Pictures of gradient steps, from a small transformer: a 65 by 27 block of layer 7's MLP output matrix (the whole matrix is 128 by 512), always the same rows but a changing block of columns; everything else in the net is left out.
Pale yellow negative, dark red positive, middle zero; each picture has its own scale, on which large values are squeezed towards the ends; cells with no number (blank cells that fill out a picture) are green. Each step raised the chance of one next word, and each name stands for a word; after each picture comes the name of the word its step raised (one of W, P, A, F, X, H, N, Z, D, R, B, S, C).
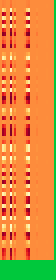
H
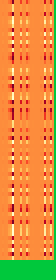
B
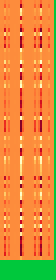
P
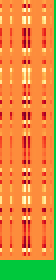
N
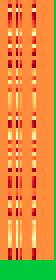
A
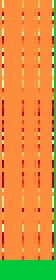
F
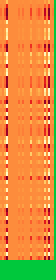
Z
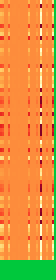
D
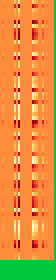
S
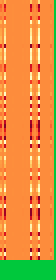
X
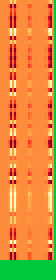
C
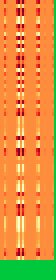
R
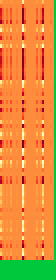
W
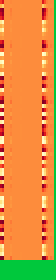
Z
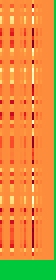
N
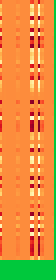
P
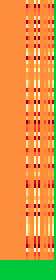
S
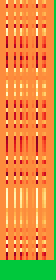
C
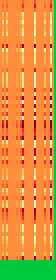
X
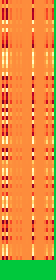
Z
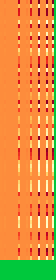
R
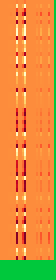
F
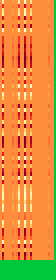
C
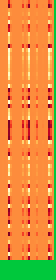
X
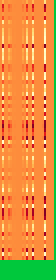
X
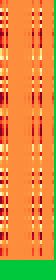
H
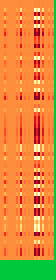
H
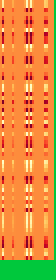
W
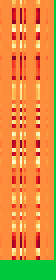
W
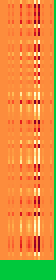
S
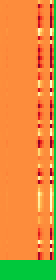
C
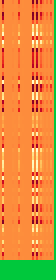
B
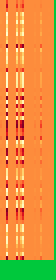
X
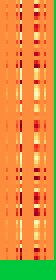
A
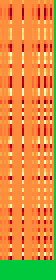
Z
